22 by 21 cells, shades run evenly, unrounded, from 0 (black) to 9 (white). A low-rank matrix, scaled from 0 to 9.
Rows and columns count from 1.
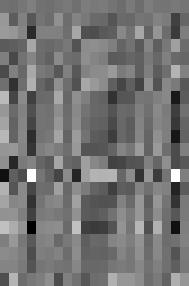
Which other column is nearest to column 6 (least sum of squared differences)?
5
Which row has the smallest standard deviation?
1
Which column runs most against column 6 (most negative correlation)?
10
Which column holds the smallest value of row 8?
20
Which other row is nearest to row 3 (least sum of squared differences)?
12
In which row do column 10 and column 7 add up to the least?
22
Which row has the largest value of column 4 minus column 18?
14
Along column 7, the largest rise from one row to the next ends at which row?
15
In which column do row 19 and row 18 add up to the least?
4
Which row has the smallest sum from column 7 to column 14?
18
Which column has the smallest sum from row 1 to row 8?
2
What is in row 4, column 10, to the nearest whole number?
5
